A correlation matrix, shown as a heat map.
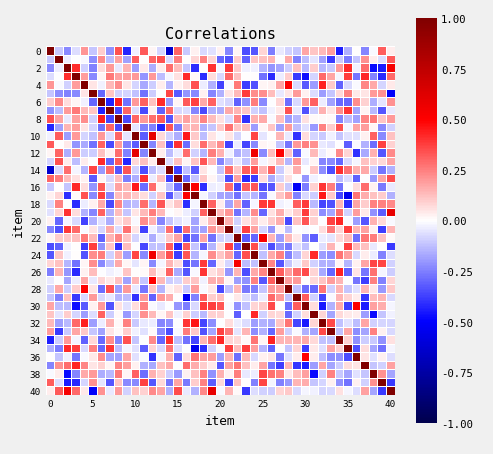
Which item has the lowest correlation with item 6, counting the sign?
7
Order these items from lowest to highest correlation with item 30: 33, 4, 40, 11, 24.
4, 33, 40, 24, 11
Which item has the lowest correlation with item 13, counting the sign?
9
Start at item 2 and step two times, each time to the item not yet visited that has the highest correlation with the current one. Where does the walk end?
19
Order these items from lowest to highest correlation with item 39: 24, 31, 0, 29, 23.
24, 31, 23, 29, 0
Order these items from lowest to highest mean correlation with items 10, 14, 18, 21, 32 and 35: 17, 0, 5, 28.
0, 17, 28, 5
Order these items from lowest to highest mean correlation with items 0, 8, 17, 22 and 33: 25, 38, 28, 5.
5, 28, 25, 38
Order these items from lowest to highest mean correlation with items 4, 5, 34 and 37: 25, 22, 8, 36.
36, 8, 25, 22
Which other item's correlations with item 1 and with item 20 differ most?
33
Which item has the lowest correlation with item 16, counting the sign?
29
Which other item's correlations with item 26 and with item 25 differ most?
27
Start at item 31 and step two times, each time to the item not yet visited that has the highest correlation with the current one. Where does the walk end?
12
